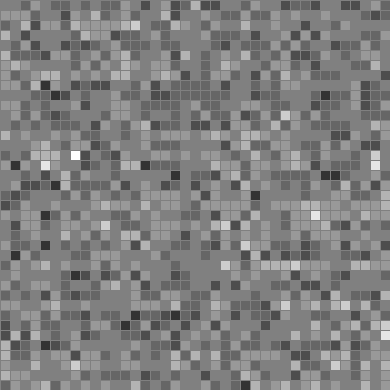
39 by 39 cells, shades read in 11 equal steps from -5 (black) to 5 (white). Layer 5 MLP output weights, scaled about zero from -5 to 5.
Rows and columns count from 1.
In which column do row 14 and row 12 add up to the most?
29
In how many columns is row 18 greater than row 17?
10
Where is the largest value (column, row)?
8, 16
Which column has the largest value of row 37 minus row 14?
34
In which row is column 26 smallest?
20
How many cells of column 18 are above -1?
17
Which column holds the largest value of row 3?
14
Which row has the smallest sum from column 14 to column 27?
32
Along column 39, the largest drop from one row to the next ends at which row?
35
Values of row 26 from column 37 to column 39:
-2 0 1
